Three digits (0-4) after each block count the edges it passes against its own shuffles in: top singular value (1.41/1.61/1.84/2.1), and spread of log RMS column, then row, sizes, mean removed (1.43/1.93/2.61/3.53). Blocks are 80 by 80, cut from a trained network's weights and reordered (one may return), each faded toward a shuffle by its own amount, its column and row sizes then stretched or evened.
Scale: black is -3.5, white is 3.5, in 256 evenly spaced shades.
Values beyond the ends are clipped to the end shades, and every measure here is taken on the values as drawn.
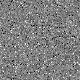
0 0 1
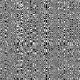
4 4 2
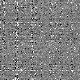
2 3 1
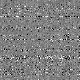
2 1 3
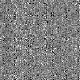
2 2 1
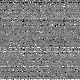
4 0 3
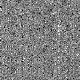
2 1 0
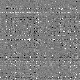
1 2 3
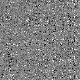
0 2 2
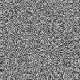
4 1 0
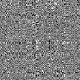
4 2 1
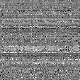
4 0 3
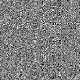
3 2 1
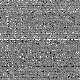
3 0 2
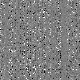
0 3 0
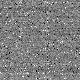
0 0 0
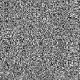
3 1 1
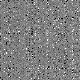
0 3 0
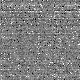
2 0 1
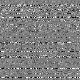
4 0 4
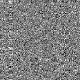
3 2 1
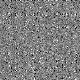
1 1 1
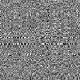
4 0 2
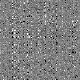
1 3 1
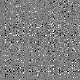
2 3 3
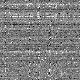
4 1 1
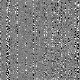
2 4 0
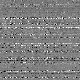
3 0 4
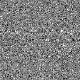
1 0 2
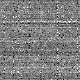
3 1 0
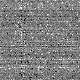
3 1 0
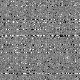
2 0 3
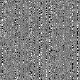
2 4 0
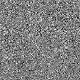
1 0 2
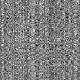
4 0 1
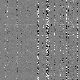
2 4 0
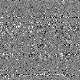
2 1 3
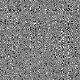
0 3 2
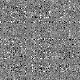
0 3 3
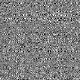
3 2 3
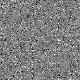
1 1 0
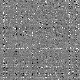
1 2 1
